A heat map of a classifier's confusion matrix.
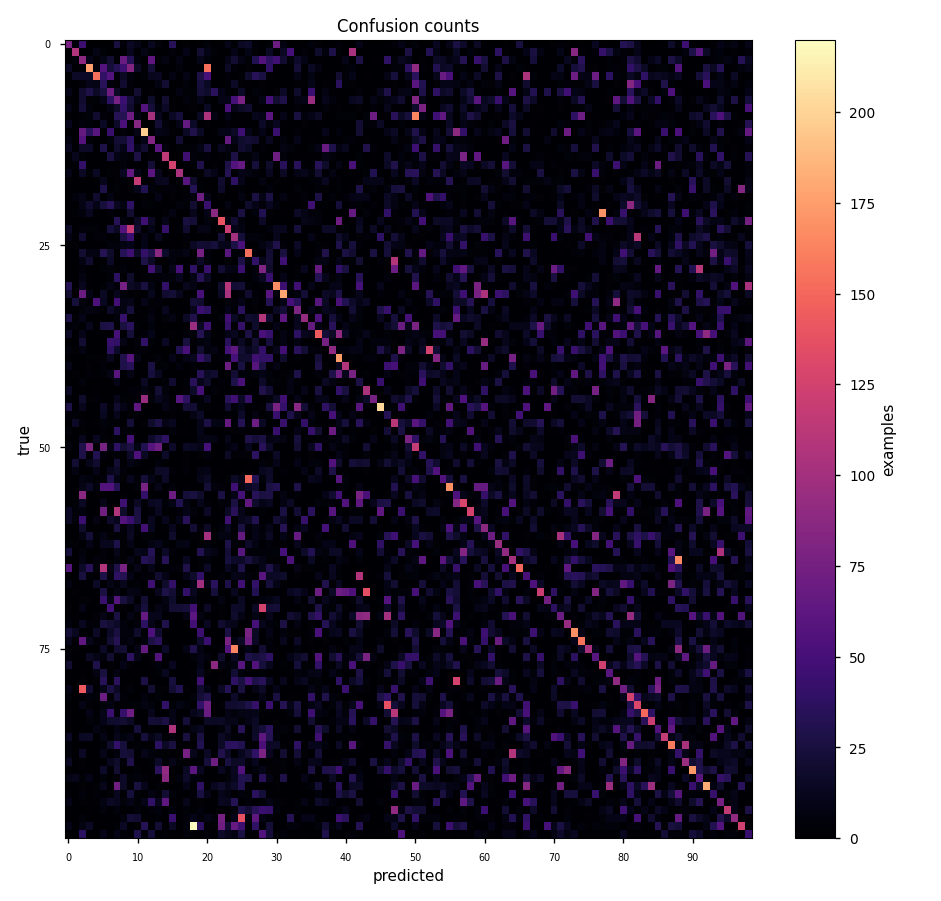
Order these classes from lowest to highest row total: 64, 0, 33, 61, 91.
0, 33, 91, 64, 61
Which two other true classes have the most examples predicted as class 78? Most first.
92, 52
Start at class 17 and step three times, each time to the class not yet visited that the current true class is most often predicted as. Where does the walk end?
51
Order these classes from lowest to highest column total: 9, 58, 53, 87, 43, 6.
43, 58, 6, 53, 87, 9
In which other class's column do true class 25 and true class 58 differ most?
7
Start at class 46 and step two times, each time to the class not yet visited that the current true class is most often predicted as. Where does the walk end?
20
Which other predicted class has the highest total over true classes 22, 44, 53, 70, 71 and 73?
11
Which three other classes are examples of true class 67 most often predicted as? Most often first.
19, 87, 80
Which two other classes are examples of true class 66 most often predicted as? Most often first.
42, 28
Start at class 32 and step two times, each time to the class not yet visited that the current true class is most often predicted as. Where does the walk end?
56
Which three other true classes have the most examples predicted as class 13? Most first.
26, 50, 76
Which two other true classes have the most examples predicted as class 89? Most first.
87, 76
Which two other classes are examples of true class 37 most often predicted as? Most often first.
60, 98
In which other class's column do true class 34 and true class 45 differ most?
28
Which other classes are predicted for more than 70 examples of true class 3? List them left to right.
9, 20, 50
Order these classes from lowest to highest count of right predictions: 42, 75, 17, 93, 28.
42, 93, 17, 28, 75
